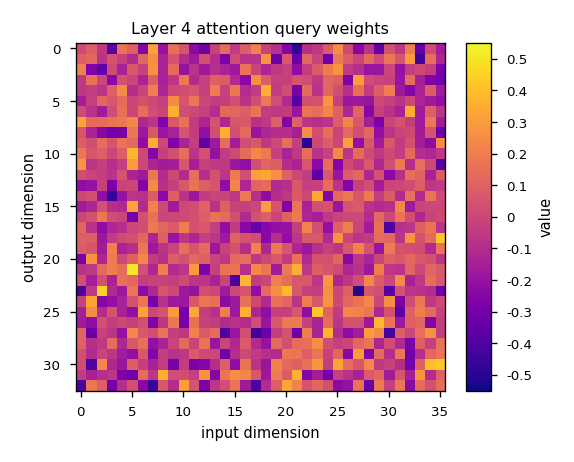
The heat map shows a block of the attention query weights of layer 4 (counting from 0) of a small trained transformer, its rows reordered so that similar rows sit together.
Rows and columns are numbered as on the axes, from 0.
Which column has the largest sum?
24
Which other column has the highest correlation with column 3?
6
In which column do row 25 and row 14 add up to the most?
23
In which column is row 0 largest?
7
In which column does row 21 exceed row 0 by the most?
21
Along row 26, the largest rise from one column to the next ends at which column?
29
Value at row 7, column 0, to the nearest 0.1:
0.3
